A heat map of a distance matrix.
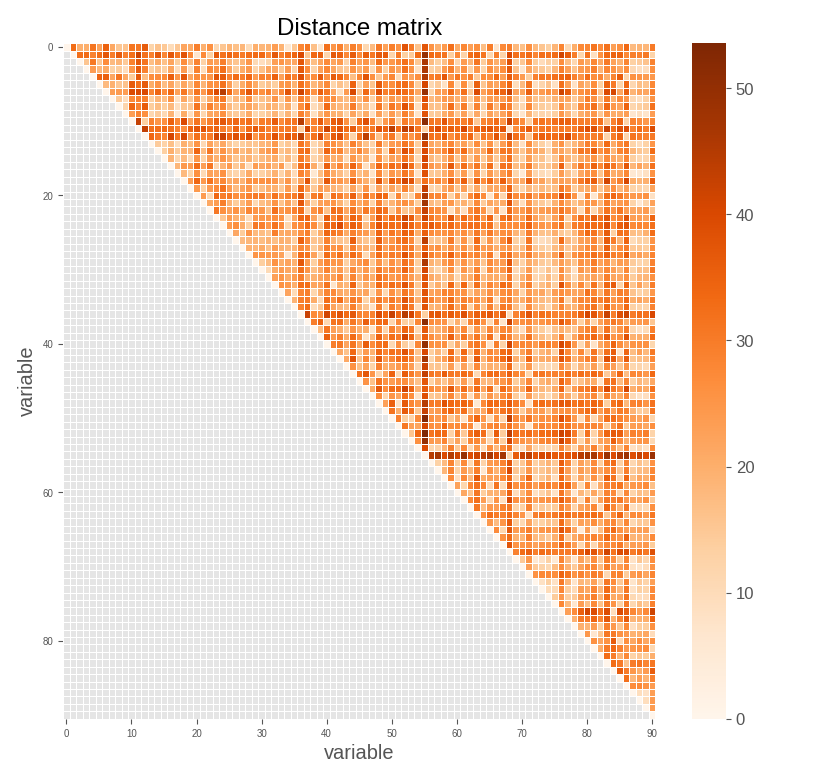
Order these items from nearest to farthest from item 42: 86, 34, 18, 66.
18, 66, 34, 86
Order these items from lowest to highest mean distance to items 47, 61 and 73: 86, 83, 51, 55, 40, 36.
40, 51, 86, 83, 36, 55
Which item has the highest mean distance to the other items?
55
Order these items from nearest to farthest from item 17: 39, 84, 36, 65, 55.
39, 84, 65, 36, 55
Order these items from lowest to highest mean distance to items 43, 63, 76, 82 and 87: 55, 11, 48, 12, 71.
71, 48, 12, 11, 55
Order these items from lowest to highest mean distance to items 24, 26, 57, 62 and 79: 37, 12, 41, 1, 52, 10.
41, 37, 1, 52, 10, 12
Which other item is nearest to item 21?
88
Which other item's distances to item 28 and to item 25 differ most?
76
